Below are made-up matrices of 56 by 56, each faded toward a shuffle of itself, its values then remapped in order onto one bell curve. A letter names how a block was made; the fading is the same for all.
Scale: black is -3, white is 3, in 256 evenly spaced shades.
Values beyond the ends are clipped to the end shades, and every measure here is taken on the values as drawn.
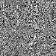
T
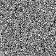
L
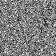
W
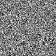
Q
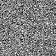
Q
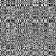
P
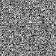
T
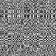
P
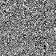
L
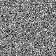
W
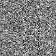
L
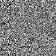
T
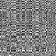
P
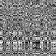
P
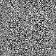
T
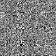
T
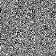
T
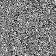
L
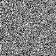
L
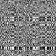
P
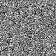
Q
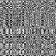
P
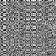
P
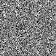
L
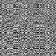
P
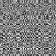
P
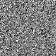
L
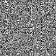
T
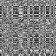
P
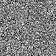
Q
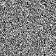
L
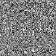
T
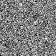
Q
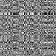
P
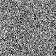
Q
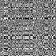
P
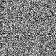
Q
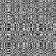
P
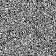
L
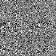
T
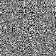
T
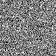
Q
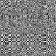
P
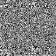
T
